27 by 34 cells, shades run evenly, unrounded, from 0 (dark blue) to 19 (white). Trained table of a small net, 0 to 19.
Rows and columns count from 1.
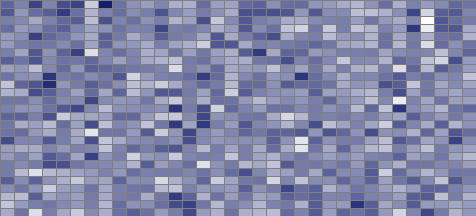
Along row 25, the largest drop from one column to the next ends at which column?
3
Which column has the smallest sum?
23
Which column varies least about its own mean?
9
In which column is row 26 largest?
1
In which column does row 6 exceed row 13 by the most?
7
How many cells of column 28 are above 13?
5
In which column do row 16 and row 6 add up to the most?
31
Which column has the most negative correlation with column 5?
26
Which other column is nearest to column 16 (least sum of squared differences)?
28
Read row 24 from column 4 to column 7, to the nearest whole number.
15 11 10 7
